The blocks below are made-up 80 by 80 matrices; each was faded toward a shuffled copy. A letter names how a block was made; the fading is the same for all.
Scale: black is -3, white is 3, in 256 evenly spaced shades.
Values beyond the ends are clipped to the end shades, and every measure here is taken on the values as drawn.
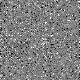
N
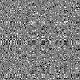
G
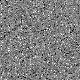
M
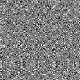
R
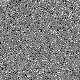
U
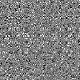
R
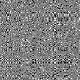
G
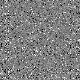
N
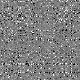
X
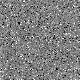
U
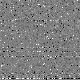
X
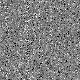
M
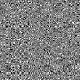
R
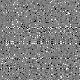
X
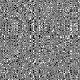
G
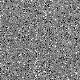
M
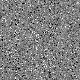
M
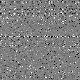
X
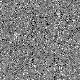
M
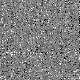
N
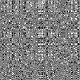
G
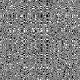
G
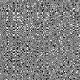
G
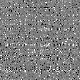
X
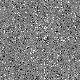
N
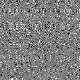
X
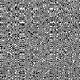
G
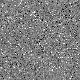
U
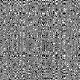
G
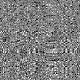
R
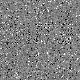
N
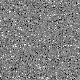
U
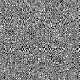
R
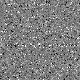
U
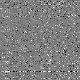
X
